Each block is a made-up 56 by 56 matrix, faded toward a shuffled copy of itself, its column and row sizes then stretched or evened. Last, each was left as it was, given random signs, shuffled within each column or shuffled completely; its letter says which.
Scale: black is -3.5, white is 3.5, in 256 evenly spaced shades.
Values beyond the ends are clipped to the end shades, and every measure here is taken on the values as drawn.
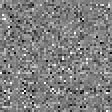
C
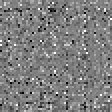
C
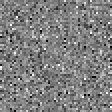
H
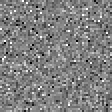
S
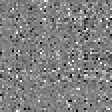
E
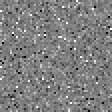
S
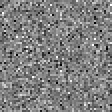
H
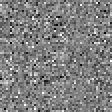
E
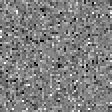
H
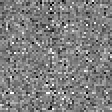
C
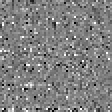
C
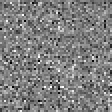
C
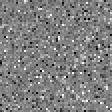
S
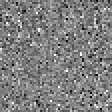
H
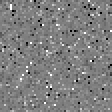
S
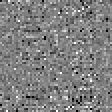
E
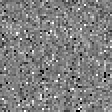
H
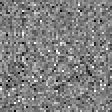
E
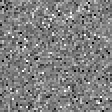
S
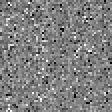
H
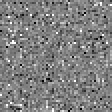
C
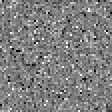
S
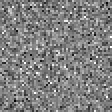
S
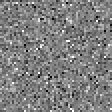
S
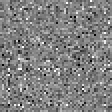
C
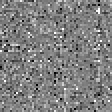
C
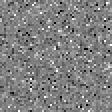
S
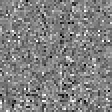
C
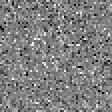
S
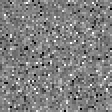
S
